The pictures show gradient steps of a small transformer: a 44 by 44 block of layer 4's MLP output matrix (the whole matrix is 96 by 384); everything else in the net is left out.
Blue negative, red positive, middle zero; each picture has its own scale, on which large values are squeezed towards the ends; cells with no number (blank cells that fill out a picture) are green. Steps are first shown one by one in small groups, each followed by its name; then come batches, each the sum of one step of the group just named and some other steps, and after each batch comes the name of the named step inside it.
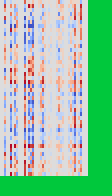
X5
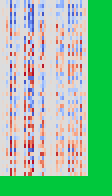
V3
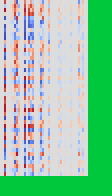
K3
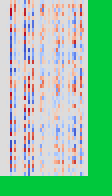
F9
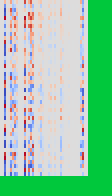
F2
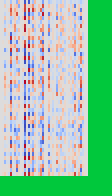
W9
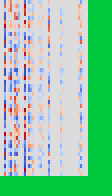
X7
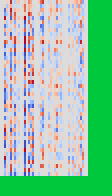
F2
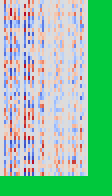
F9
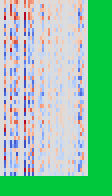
F2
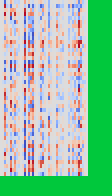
V3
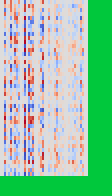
W9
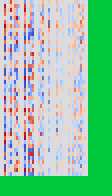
X7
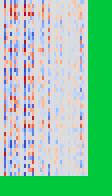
X7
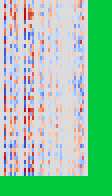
F2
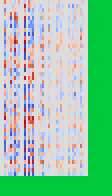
X5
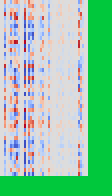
K3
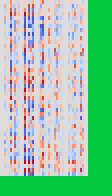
X5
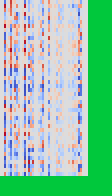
X7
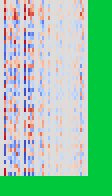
K3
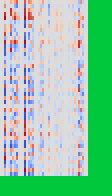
F2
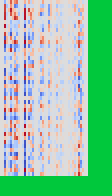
X7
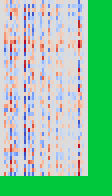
W9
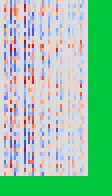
W9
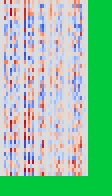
F9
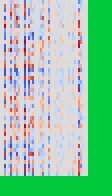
X7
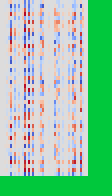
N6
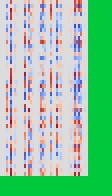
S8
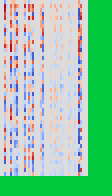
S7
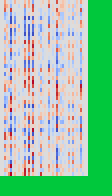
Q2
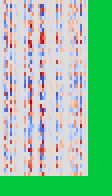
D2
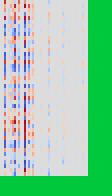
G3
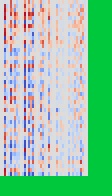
D2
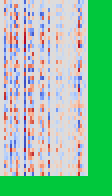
D2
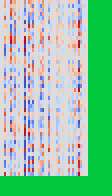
G3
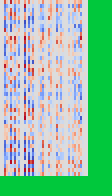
S8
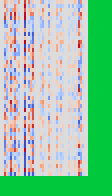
G3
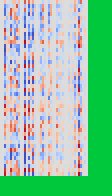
S8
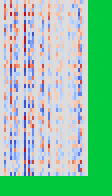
S7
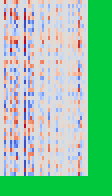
G3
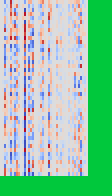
S8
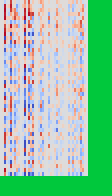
Q2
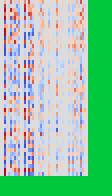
Q2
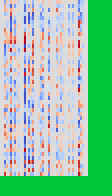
Q2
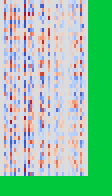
D2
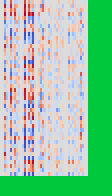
D2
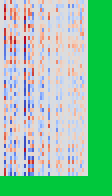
G3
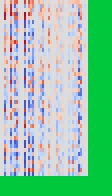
S7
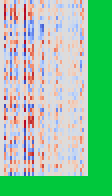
G3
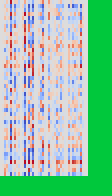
N6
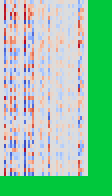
G3
